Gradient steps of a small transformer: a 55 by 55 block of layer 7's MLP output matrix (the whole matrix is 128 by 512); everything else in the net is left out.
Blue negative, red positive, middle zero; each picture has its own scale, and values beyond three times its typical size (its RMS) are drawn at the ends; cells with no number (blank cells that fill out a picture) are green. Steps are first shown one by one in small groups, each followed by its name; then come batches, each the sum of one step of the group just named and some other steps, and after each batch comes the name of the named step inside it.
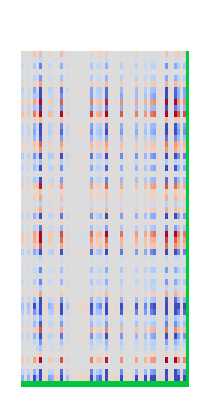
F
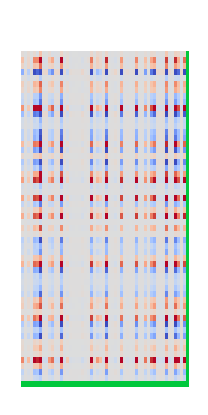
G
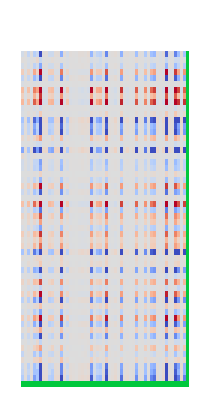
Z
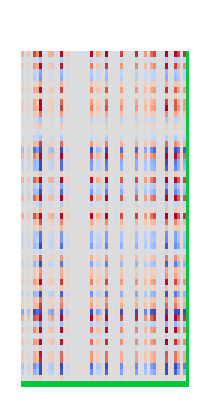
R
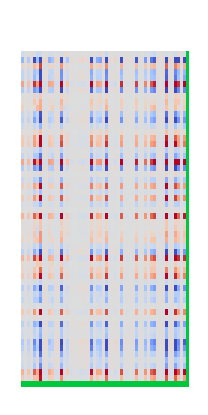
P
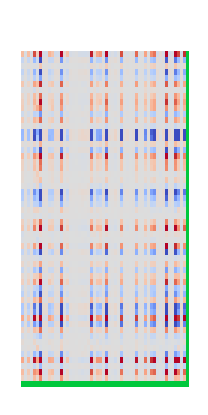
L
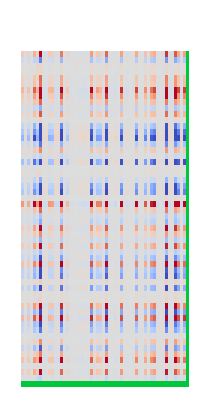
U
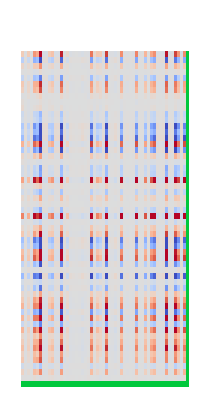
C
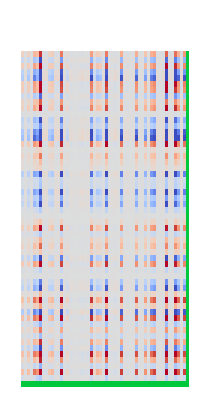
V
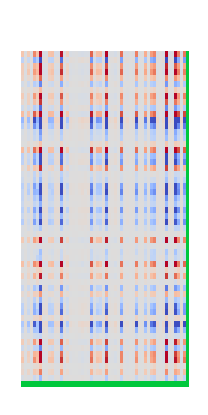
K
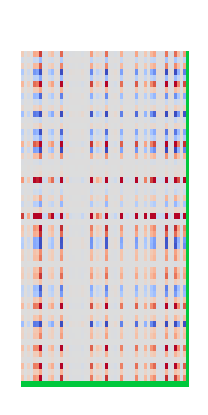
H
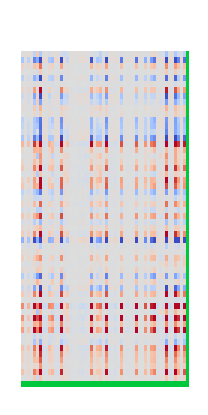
C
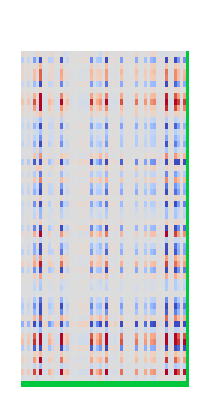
K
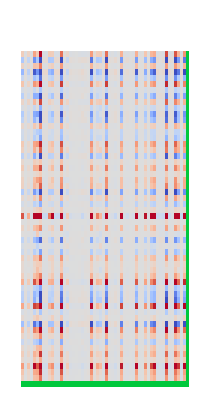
H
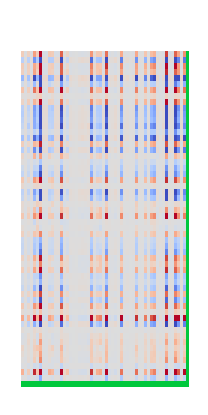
C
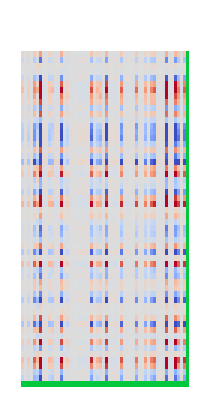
U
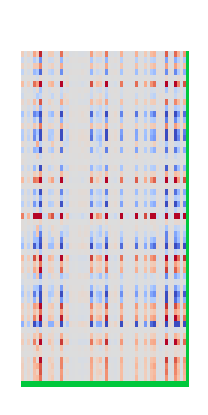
H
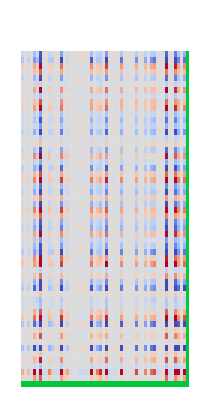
P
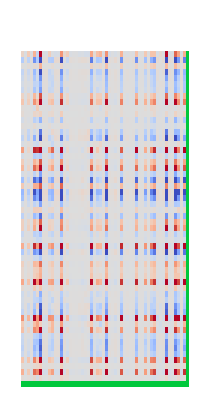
L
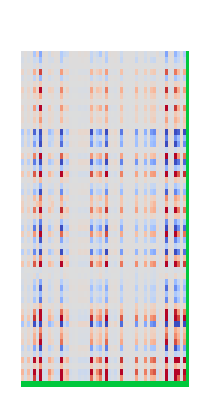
U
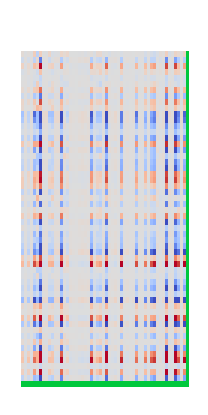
G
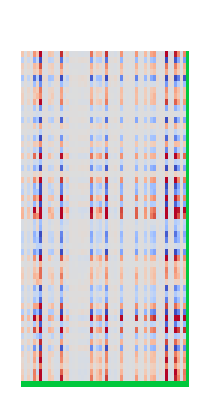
R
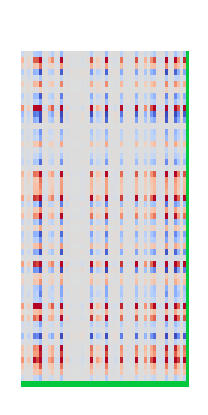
G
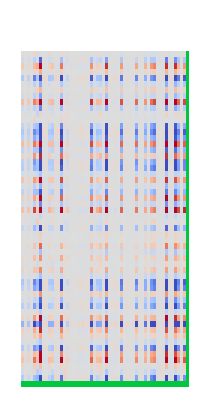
F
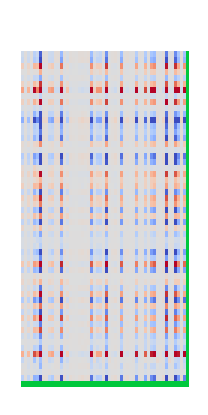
Z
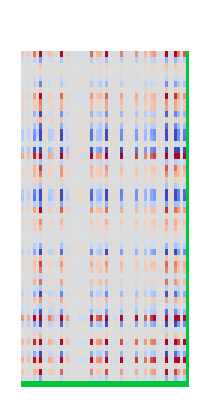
L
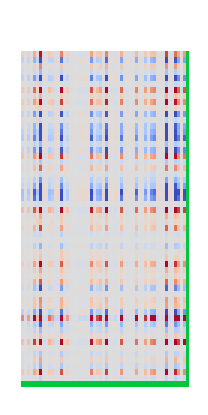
L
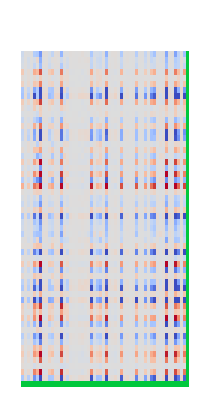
F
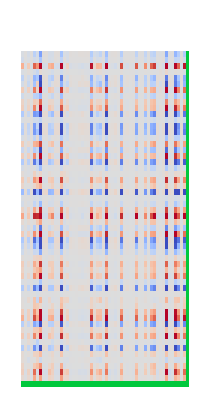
H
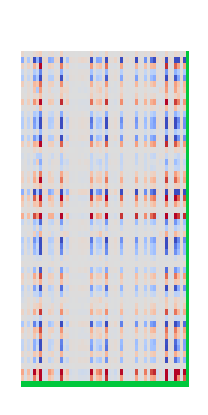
P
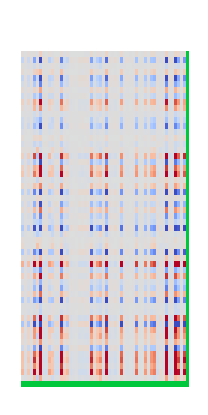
K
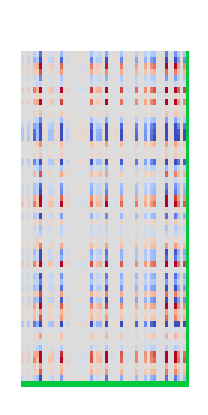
U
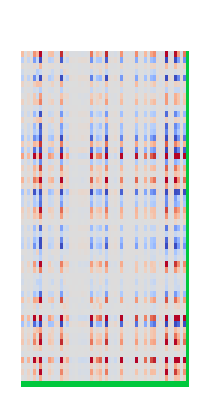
L
